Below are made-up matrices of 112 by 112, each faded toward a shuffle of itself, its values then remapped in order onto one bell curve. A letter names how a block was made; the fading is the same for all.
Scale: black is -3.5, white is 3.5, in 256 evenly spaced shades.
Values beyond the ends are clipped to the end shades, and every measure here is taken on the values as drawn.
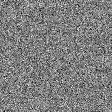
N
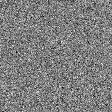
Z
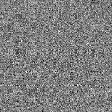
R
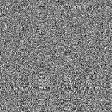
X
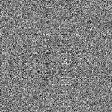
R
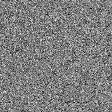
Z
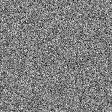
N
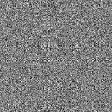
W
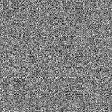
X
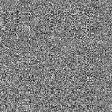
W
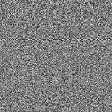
X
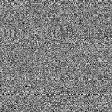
R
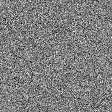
N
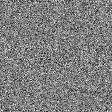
Z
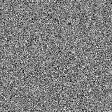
Z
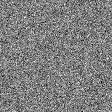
N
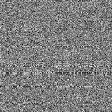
R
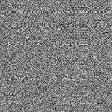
X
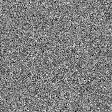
Z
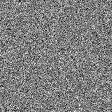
N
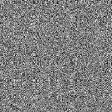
W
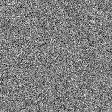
N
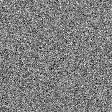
N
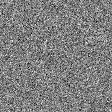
N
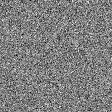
N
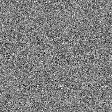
Z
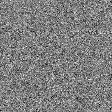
Z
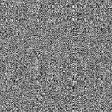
W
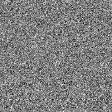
Z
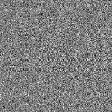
W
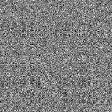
X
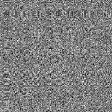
W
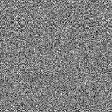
X
